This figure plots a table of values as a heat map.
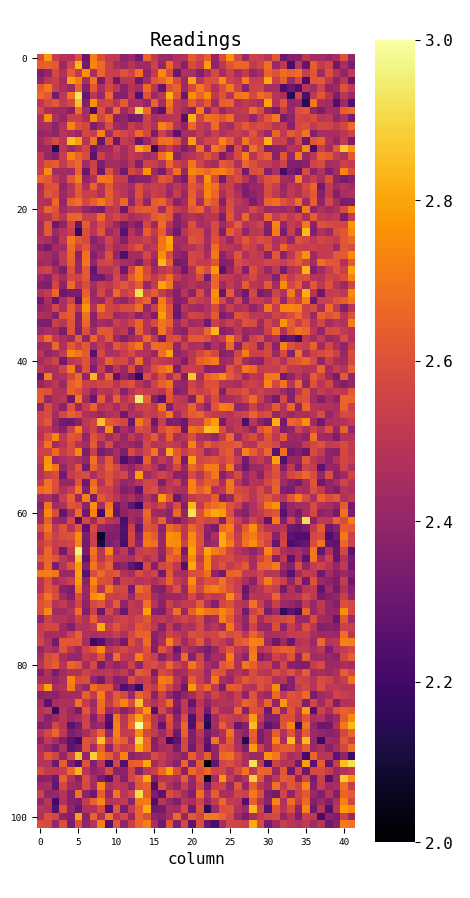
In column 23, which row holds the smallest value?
101
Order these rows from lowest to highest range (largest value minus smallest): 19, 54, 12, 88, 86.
19, 54, 86, 12, 88
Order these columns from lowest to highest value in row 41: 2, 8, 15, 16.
2, 8, 15, 16
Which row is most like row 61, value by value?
23
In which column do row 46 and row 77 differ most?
7
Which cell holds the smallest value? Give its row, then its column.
93, 22
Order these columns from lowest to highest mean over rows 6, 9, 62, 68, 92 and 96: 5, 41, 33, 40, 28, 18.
33, 41, 18, 40, 28, 5
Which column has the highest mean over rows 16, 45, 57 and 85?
5
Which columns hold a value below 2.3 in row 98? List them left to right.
2, 15, 27
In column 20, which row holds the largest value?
60
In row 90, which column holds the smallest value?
27
